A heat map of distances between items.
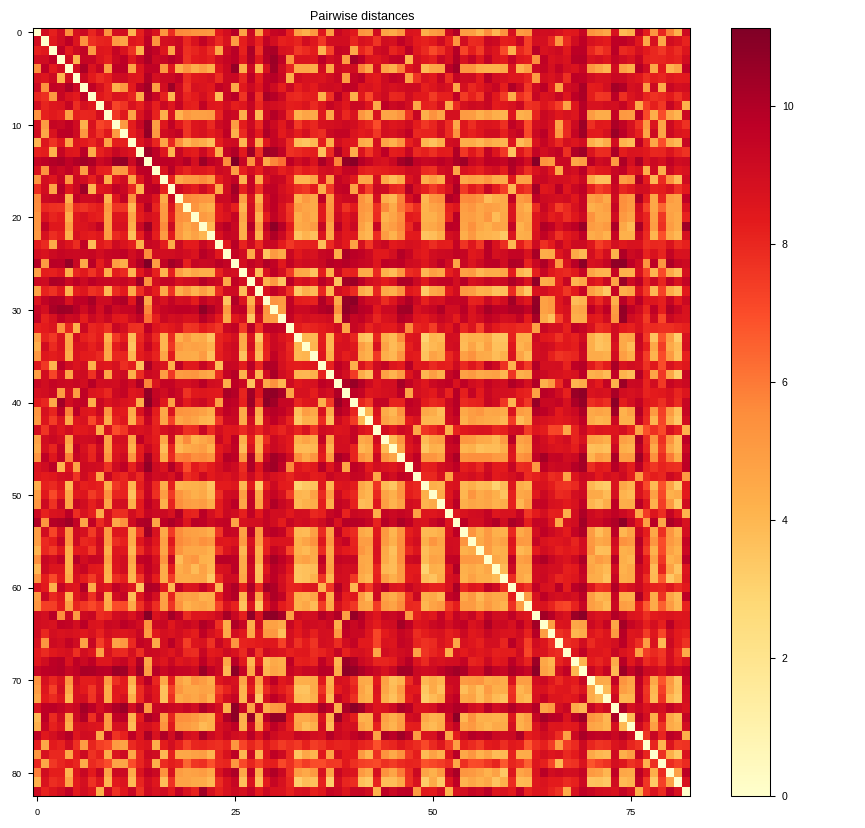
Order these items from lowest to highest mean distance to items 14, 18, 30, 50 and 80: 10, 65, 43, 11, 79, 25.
65, 79, 43, 10, 11, 25
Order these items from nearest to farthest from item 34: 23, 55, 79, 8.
55, 79, 23, 8
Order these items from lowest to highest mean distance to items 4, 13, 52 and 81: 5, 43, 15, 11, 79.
43, 79, 5, 11, 15
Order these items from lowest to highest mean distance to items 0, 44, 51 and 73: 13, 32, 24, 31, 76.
24, 31, 32, 13, 76
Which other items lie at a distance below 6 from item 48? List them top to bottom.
8, 43, 52, 67, 76, 82
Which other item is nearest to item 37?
81
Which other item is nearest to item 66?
79
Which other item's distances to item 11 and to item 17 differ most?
25
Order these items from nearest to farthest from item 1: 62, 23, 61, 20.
62, 23, 20, 61
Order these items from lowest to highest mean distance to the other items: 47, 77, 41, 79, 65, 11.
41, 79, 77, 65, 11, 47
